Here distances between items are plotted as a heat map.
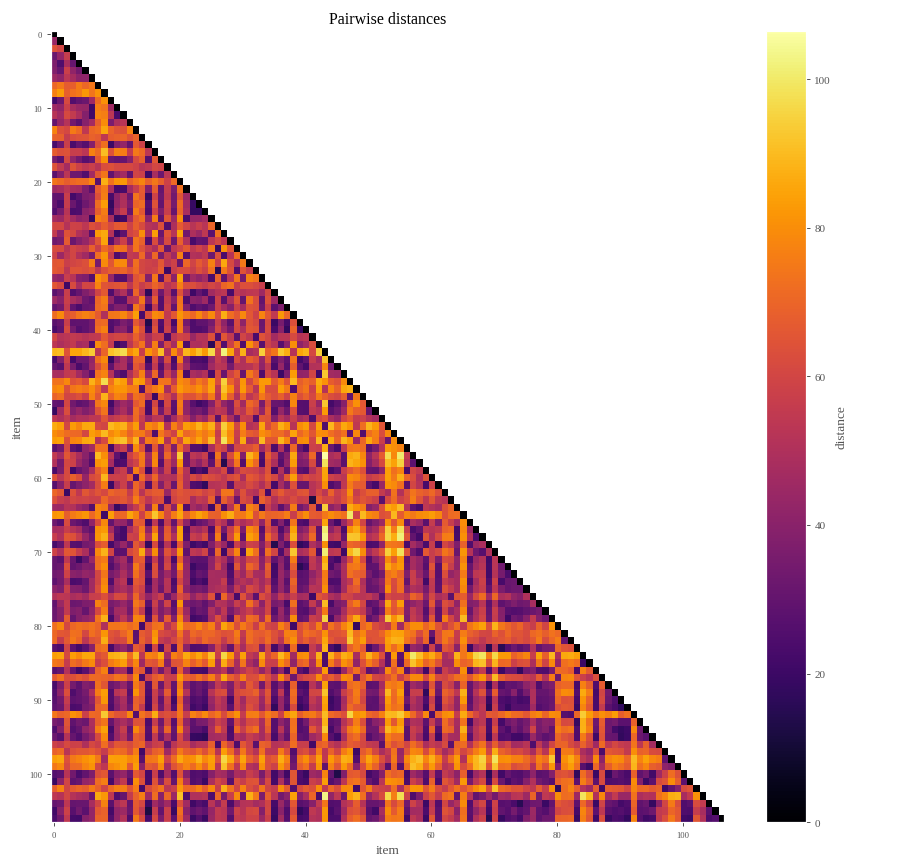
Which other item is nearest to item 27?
58
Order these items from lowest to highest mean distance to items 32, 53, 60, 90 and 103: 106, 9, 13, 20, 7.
106, 9, 13, 7, 20
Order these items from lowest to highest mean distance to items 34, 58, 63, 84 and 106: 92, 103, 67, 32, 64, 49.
32, 64, 67, 103, 49, 92
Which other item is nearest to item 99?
85
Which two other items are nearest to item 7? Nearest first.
20, 31
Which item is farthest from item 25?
43
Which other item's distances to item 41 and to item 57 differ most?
63
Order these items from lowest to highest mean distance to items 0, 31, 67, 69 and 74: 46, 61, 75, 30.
61, 75, 46, 30
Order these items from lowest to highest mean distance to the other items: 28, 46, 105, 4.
105, 4, 28, 46
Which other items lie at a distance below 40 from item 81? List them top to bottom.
13, 60, 82, 92
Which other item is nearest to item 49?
16
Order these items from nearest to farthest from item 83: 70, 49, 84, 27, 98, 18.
27, 70, 18, 49, 98, 84
